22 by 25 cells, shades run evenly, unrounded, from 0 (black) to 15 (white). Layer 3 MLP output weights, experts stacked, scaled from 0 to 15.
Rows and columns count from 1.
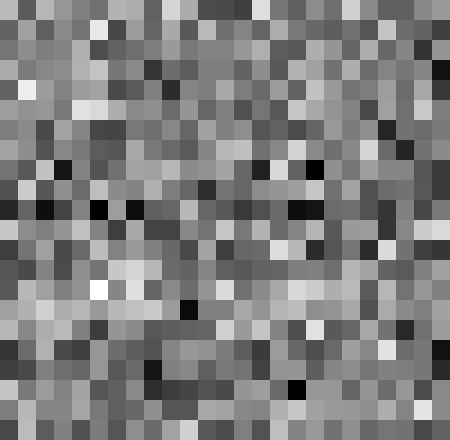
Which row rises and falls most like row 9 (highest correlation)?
18
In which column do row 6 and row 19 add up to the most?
6
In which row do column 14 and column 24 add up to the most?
21
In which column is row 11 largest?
11
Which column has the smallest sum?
25
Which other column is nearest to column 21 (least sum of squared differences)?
14
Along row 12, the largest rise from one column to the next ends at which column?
8
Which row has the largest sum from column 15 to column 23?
15
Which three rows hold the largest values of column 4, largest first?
17, 16, 7
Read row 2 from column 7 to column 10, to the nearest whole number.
4 9 6 10
